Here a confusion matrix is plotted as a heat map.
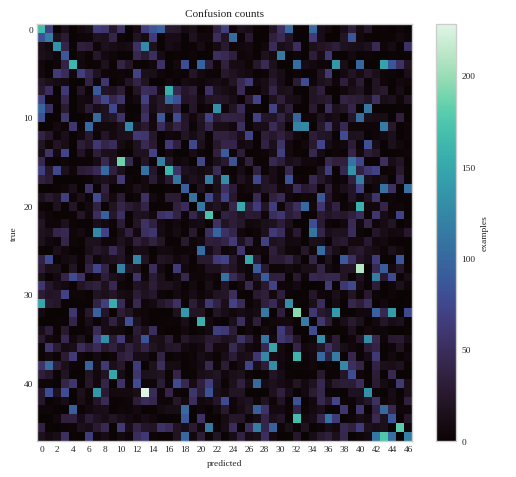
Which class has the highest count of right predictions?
32
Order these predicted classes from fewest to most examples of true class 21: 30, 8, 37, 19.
37, 19, 30, 8
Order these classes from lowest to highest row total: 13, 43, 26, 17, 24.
24, 43, 13, 17, 26
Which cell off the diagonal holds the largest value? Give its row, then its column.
41, 13
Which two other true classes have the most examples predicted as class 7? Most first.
41, 23
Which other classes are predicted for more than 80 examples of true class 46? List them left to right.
18, 42, 43, 44
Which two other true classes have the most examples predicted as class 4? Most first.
43, 28
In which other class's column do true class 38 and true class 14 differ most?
29
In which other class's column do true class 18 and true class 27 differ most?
40
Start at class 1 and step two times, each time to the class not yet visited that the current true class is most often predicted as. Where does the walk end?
28
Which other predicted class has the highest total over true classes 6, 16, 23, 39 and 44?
8
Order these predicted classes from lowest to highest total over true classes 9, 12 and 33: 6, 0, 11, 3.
3, 6, 11, 0
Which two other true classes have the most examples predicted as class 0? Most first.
31, 9
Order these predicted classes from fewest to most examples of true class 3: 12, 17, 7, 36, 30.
17, 7, 12, 36, 30
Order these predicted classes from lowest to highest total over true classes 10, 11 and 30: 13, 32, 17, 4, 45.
45, 4, 13, 17, 32
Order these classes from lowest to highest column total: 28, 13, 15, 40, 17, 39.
15, 17, 28, 39, 40, 13
